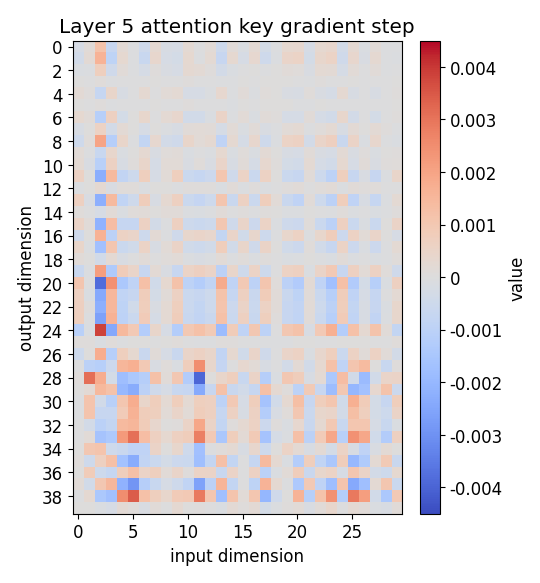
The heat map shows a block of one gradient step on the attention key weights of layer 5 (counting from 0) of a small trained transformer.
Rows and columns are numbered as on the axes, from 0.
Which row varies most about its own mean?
38
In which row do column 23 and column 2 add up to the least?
20
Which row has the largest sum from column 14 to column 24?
24
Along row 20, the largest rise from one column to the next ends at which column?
3
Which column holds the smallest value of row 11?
2
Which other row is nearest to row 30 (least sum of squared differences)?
31
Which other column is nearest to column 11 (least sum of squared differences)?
4
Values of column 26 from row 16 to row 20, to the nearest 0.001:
0 0 0 0 0
